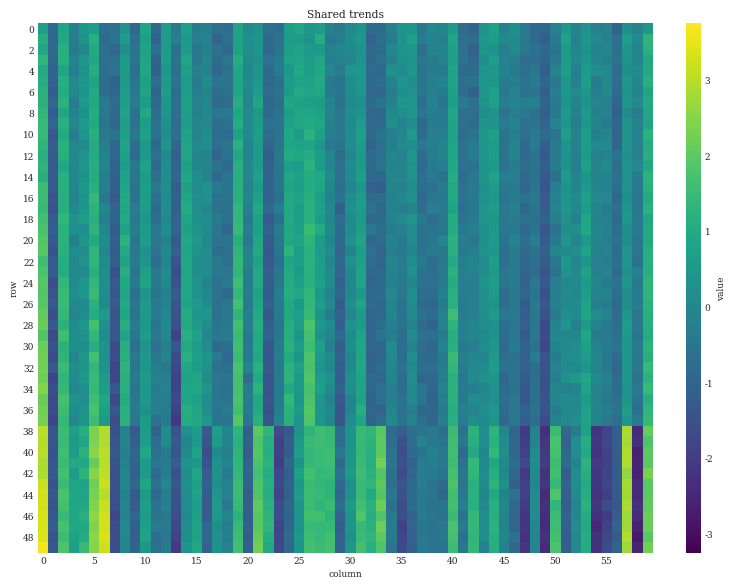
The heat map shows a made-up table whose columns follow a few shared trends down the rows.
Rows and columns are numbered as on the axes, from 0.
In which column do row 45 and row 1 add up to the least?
49
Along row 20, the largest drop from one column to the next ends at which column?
1
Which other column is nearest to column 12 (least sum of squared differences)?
43
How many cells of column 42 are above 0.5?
12
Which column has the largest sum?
0
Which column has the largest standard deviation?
6
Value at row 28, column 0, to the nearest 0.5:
2
